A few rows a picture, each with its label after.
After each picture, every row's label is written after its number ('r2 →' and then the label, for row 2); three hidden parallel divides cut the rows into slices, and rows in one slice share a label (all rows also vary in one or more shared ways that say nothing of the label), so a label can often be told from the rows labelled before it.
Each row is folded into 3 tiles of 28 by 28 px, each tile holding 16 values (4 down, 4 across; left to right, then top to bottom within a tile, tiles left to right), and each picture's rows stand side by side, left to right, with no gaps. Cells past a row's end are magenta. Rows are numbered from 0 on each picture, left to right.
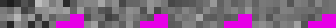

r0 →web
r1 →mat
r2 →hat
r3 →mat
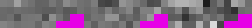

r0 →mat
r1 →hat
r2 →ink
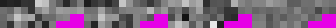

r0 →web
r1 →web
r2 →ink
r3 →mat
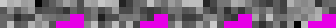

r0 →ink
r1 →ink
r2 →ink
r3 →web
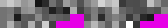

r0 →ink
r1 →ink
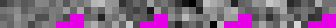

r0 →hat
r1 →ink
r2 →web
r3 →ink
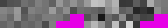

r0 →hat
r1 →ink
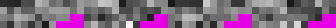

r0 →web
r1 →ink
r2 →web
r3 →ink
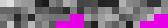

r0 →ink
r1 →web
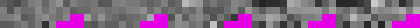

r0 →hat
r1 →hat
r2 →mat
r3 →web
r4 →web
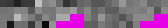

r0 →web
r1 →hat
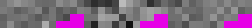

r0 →mat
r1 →web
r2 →hat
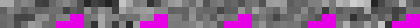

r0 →mat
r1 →web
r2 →mat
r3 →mat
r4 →ink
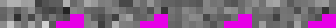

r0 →ink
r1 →mat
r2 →hat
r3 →mat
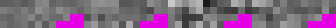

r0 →hat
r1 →mat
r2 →ink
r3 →mat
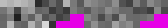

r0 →ink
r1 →mat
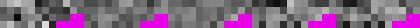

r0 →ink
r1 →hat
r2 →hat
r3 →web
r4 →web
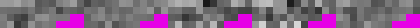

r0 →mat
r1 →hat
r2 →ink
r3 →ink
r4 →mat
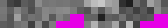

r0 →hat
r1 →ink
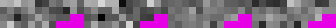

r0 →ink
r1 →ink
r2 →hat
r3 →web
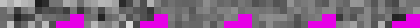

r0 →ink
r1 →ink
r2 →hat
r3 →hat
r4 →mat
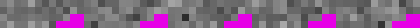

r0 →mat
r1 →hat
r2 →mat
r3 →mat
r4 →hat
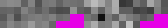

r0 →mat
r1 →ink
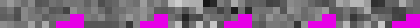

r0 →mat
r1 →hat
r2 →ink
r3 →hat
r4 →ink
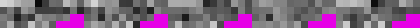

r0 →ink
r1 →ink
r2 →ink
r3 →mat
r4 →ink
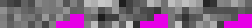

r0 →hat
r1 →ink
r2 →ink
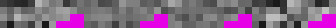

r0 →web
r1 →hat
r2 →mat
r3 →web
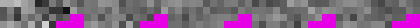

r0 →ink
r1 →mat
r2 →mat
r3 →hat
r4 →mat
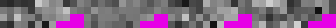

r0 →web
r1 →hat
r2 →web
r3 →ink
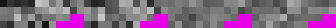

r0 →web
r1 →web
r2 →mat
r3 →hat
